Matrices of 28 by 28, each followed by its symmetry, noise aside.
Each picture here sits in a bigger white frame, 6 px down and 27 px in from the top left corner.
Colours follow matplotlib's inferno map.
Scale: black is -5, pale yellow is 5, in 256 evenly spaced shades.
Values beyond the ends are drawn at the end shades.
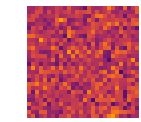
symmetric.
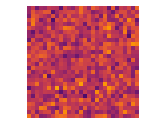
symmetric.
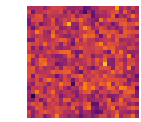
mirrored top to bottom.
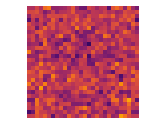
mirrored left to right.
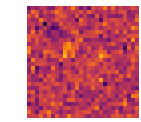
symmetric.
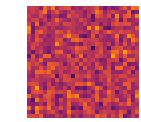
same after a half turn.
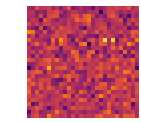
mirrored left to right.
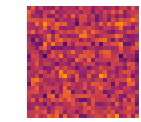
mirrored left to right.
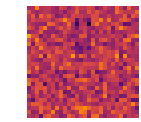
mirrored left to right.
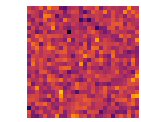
antisymmetric.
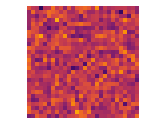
symmetric.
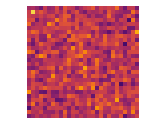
same after a half turn.
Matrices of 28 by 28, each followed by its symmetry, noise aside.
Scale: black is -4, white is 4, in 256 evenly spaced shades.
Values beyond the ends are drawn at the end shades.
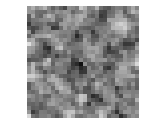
symmetric across the other diagonal.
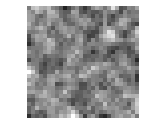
symmetric across the other diagonal.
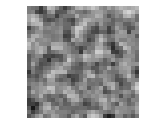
antisymmetric.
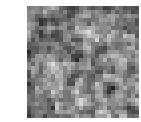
symmetric.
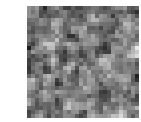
no symmetry.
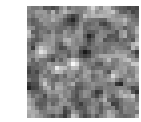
antisymmetric.
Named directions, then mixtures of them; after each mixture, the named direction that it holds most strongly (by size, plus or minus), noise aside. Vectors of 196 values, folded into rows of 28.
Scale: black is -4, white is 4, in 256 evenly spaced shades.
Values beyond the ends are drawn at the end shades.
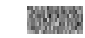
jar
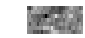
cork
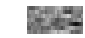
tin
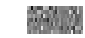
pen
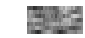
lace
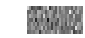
pen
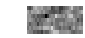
cork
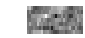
cork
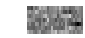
tin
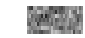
cork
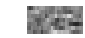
tin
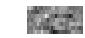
cork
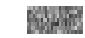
jar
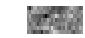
cork
